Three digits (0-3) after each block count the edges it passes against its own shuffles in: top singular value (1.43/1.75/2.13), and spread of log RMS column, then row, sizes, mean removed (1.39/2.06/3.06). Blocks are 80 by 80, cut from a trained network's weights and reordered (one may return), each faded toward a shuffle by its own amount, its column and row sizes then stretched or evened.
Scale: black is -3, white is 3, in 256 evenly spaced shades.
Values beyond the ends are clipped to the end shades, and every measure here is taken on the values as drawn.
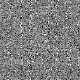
0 2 0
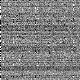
3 2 0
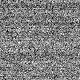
1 0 0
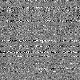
1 0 3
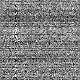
3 2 0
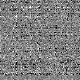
1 2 2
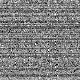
3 1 0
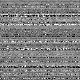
3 0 3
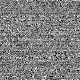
0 0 2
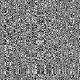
3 3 0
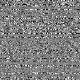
0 0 3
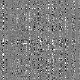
1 3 2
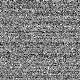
1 0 1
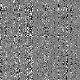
2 3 1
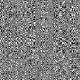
3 3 1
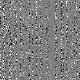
0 3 1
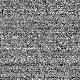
1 0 2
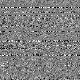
1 0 3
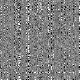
2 3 1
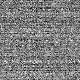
2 1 1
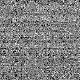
1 2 1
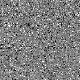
1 1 1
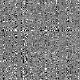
1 3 2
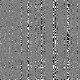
2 3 1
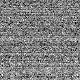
2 1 0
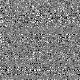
0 1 3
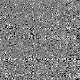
2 2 2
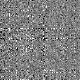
1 2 2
